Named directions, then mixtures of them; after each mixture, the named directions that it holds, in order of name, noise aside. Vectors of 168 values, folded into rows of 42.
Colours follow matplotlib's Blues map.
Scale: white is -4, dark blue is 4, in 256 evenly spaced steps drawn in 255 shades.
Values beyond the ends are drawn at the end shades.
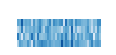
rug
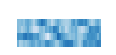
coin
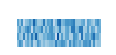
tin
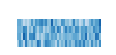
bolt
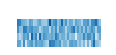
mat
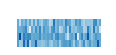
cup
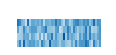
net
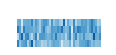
rug.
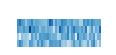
coin, cup, mat.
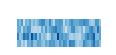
coin, mat, tin.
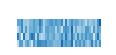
bolt, rug.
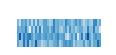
cup.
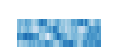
coin.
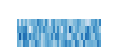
bolt, cup.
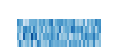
bolt, mat, tin.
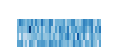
cup.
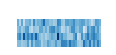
coin, cup, tin.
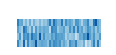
cup, mat.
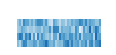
coin, mat, tin.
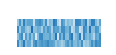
tin.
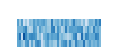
bolt, cup, tin.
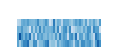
cup, mat, tin.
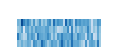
bolt, rug.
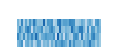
net, tin.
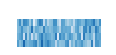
tin.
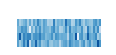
cup.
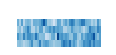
coin, tin.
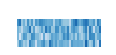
coin, cup, net.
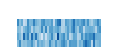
coin, net, tin.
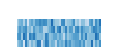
bolt, net.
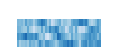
coin.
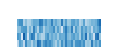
bolt, rug.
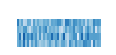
cup, net, tin.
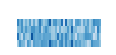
mat, rug.
